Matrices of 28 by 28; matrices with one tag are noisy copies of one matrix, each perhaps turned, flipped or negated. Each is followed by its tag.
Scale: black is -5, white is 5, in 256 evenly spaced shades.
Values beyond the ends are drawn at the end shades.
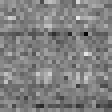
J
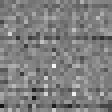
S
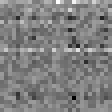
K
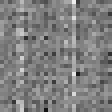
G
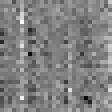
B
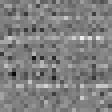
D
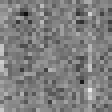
B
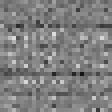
D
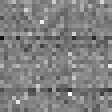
G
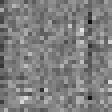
B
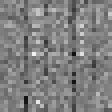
D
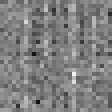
D
